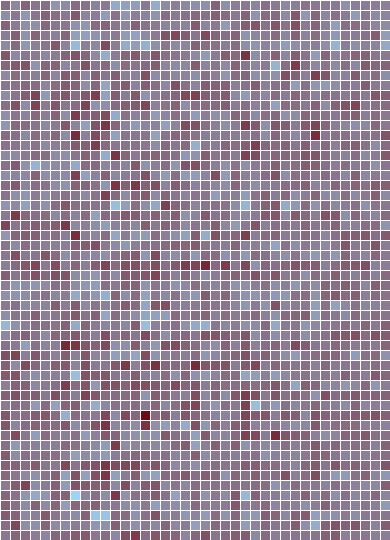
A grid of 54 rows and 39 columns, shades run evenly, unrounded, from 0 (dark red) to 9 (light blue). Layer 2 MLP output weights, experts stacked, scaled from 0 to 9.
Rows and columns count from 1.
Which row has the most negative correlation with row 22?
25
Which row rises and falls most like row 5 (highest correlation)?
4
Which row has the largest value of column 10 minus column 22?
52
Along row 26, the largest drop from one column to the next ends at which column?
16
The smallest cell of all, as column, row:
15, 42
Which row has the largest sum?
5
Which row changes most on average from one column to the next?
50
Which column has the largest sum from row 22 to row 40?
32
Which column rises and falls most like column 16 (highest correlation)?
13
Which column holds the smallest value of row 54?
14
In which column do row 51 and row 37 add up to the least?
20
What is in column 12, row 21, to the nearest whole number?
8
